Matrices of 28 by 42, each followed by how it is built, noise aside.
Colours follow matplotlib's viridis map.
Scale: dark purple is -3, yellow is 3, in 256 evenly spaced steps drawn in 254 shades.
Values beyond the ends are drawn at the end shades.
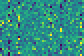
uneven columns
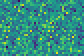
repeating columns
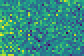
smooth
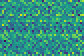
repeating columns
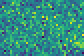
smooth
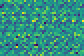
repeating columns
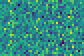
repeating rows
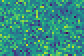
smooth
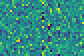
uneven columns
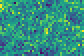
smooth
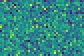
repeating columns
